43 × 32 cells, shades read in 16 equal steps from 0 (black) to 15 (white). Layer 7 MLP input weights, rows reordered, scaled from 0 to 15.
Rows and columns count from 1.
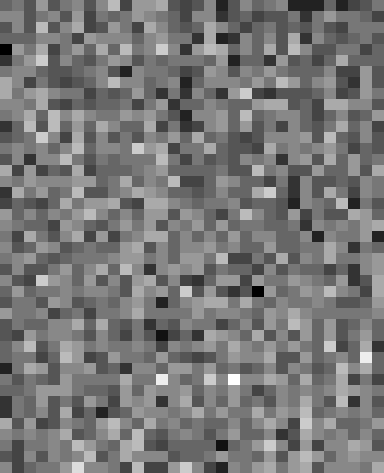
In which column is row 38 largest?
26
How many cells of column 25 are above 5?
29
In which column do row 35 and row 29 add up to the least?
5
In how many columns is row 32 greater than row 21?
17
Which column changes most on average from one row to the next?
14
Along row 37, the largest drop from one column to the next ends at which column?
30
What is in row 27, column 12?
10
